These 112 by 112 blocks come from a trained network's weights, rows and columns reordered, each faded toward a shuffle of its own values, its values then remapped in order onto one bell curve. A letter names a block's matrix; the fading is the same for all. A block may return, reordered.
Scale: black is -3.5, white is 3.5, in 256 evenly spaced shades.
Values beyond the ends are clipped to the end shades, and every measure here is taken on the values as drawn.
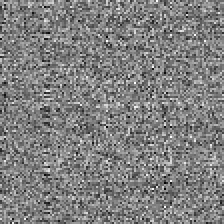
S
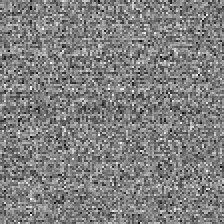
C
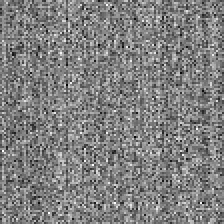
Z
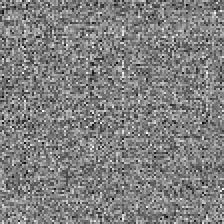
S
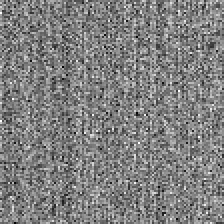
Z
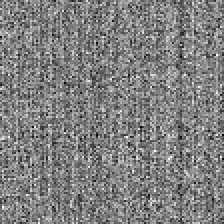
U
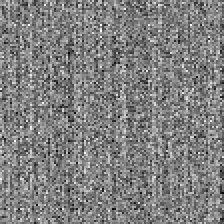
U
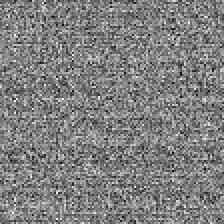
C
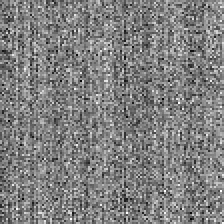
U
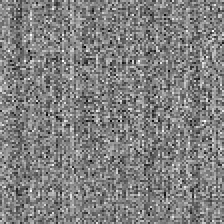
U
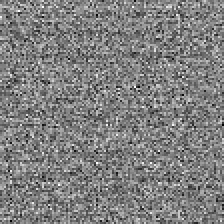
S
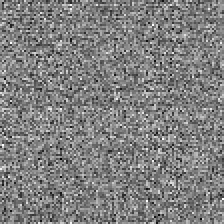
C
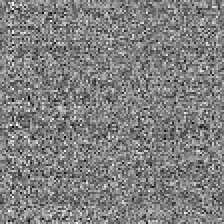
S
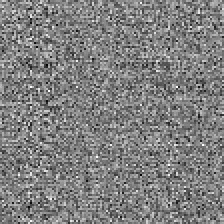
S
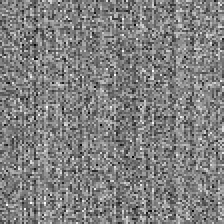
U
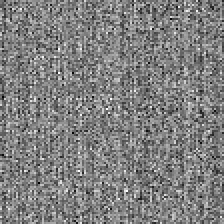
U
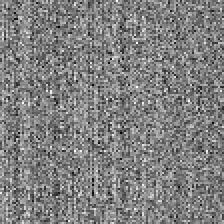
Z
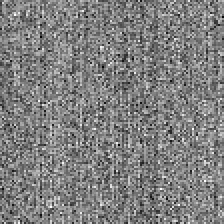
Z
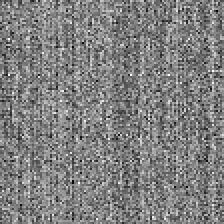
U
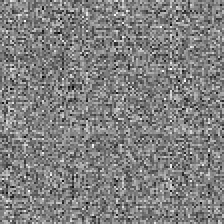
S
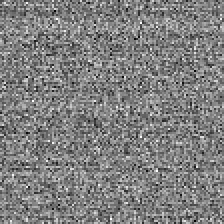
C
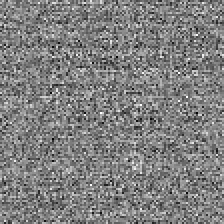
C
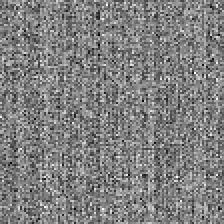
U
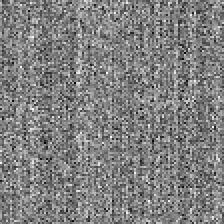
Z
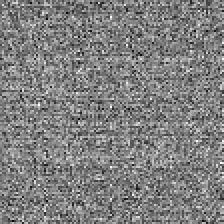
C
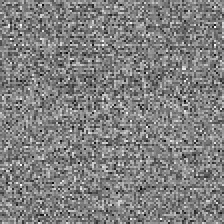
S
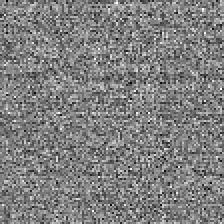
S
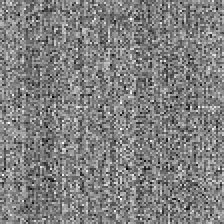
Z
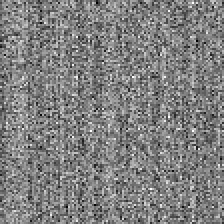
Z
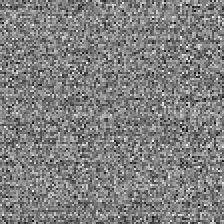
C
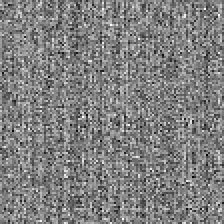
Z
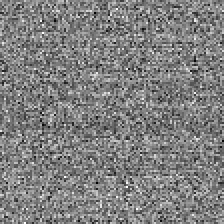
C
